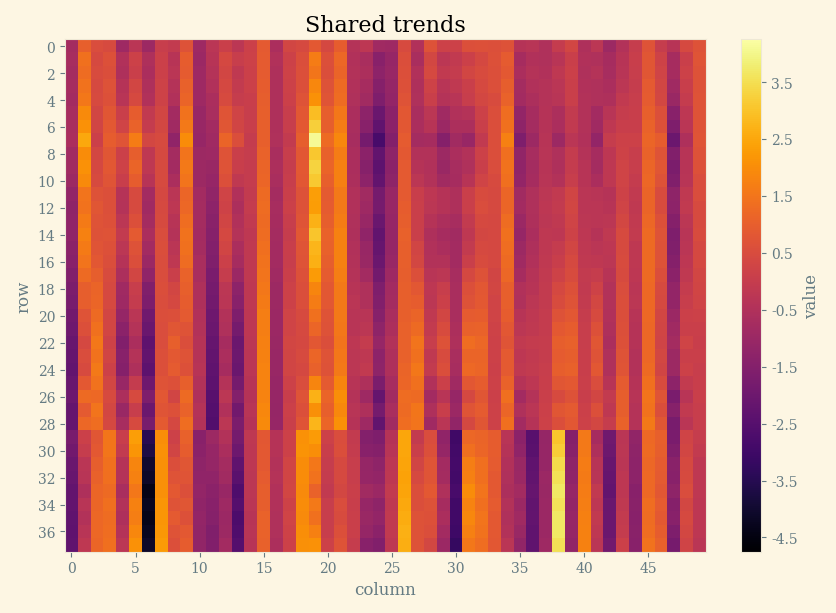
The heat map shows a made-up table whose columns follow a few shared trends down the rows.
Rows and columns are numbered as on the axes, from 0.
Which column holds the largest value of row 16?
19
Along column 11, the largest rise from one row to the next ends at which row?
29
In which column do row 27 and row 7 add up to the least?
24
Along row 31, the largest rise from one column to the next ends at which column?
7
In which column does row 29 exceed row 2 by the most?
38
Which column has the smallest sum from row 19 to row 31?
6
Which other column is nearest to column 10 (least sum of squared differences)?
35
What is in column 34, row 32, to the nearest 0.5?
-0.5
